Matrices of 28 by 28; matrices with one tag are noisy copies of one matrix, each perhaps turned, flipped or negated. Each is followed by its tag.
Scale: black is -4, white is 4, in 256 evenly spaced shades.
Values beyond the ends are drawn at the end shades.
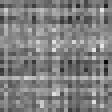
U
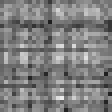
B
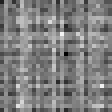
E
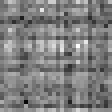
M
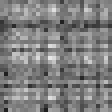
B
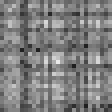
B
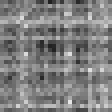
M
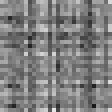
E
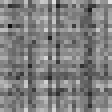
E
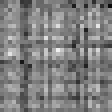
B
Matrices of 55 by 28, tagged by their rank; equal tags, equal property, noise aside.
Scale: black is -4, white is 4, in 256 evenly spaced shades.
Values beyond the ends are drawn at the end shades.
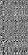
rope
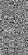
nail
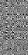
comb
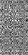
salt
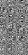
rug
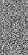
salt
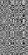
rope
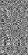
comb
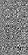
nail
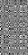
rope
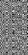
comb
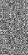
rug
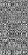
comb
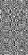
nail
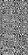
salt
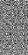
nail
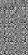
rope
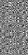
nail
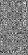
rug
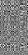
rope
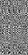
rope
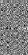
salt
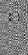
comb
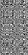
rope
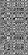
rope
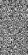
rug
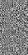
nail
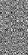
comb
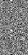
salt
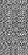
comb
